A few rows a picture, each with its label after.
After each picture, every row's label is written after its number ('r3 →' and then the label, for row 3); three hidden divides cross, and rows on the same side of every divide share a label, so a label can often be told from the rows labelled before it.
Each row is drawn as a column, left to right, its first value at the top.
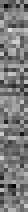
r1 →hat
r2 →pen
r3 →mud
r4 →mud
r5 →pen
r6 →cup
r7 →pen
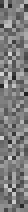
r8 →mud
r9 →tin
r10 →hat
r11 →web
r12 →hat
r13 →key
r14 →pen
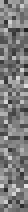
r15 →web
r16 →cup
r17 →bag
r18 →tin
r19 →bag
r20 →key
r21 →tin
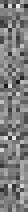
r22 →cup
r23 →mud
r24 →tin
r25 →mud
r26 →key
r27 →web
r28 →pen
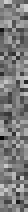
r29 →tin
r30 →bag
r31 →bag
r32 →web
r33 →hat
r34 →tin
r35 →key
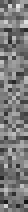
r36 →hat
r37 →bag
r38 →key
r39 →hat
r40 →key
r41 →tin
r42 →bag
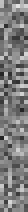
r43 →tin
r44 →mud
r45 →web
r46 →key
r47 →key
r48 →tin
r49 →key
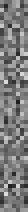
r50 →hat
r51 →pen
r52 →mud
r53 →hat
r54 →tin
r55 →mud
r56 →hat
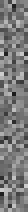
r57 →hat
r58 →tin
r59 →key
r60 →pen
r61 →hat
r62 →hat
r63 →web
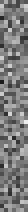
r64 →key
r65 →bag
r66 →mud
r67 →bag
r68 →hat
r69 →cup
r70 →key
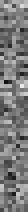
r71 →tin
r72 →key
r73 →key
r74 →hat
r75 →web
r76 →tin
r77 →tin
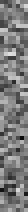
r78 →cup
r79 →mud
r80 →hat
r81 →hat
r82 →bag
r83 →tin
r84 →key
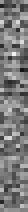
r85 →bag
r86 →mud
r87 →mud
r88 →hat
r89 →hat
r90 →pen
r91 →pen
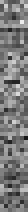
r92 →bag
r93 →key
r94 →hat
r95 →key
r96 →key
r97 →bag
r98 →tin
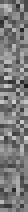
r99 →cup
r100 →key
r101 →key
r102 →cup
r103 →pen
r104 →key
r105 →mud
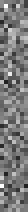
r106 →web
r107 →key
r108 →mud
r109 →pen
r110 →cup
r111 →bag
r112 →hat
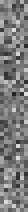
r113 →bag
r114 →web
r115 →web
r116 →pen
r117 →hat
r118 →pen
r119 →key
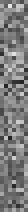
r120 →tin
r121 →mud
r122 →key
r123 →hat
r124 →key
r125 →key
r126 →pen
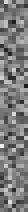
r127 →hat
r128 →bag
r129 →web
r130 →cup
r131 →bag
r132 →bag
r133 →mud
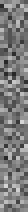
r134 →pen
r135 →web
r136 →key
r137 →web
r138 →bag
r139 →cup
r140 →key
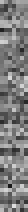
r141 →bag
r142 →bag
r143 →hat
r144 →pen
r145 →bag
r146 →tin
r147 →bag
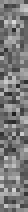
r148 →web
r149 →bag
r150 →pen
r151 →bag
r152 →pen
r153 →key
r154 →key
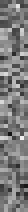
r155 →mud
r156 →mud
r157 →cup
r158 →tin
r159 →key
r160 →mud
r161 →hat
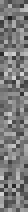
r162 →web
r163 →hat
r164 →key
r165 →hat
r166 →web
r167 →mud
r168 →key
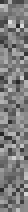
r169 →cup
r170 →key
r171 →bag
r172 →hat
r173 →cup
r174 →hat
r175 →web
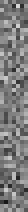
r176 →hat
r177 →bag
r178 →hat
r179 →pen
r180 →key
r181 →mud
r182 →cup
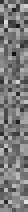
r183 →cup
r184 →bag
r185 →cup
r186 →web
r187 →pen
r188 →key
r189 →cup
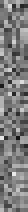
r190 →mud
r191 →tin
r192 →key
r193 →pen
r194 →tin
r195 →pen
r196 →pen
